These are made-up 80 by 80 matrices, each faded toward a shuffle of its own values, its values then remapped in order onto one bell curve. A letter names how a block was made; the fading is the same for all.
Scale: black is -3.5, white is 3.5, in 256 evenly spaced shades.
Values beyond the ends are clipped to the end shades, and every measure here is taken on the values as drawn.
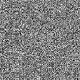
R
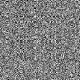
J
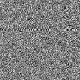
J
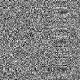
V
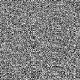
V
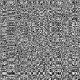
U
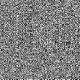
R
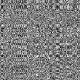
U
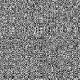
V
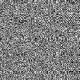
J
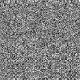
J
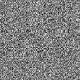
J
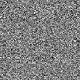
R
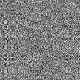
J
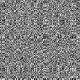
U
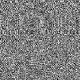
J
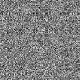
R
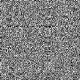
R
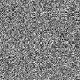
J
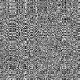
U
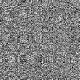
V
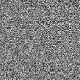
J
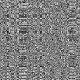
U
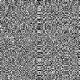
U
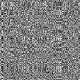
U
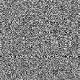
R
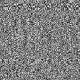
R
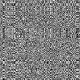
U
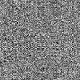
V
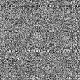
R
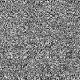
R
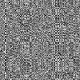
U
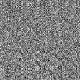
V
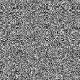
J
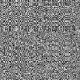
U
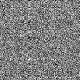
V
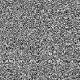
J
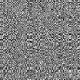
U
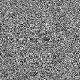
R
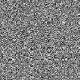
V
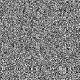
J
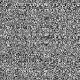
R
